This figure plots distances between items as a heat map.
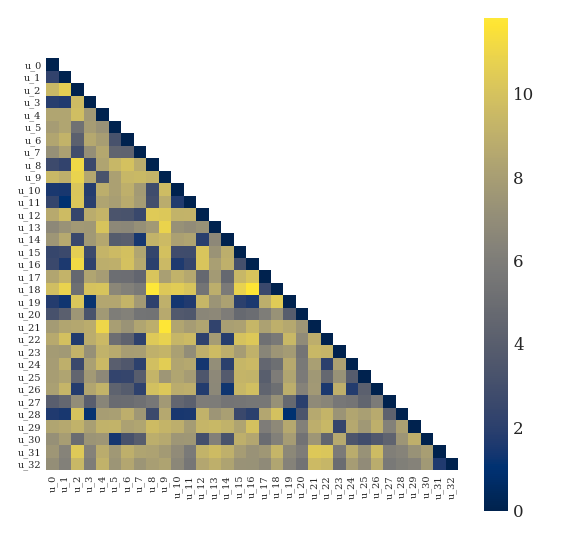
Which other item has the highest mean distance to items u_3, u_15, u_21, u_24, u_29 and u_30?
u_9
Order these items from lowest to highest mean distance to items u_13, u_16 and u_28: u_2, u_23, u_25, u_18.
u_25, u_23, u_2, u_18
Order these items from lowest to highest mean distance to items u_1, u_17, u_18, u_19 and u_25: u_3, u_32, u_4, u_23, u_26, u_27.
u_27, u_3, u_26, u_32, u_23, u_4
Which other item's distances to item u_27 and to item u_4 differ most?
u_20
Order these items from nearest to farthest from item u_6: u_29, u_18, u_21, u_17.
u_17, u_18, u_21, u_29
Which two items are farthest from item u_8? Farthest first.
u_18, u_2
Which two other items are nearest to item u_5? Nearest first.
u_30, u_25
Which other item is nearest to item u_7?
u_14
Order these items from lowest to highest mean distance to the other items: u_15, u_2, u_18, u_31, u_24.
u_24, u_15, u_2, u_31, u_18
